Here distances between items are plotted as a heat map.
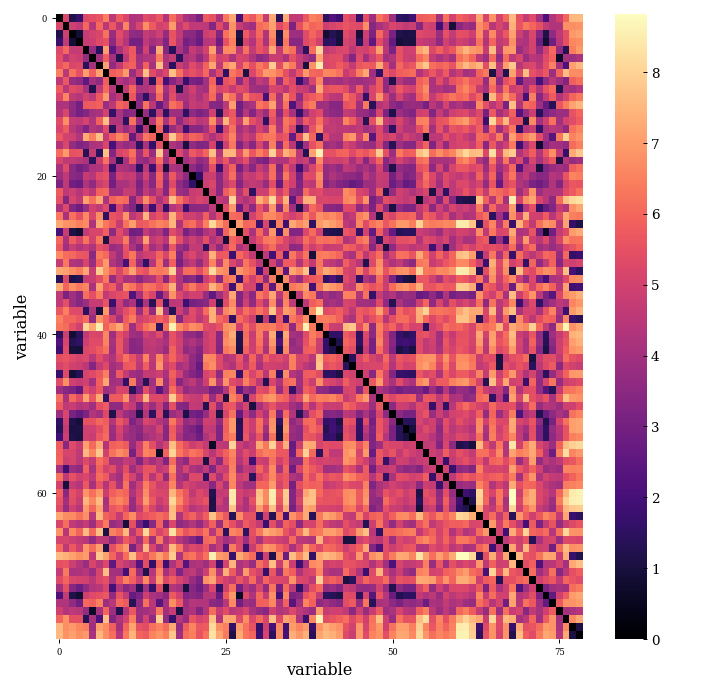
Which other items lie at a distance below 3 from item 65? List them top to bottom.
7, 25, 28, 48, 67
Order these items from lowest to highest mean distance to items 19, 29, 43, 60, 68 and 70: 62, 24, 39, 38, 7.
24, 38, 62, 7, 39
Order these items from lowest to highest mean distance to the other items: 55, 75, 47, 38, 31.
47, 75, 31, 38, 55
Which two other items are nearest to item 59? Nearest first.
1, 57
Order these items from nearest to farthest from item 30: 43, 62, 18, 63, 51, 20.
63, 18, 43, 20, 51, 62
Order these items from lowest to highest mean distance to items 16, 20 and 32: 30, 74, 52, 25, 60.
30, 52, 74, 25, 60
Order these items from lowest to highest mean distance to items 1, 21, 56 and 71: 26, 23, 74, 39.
74, 23, 26, 39
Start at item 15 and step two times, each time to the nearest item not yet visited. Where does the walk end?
39
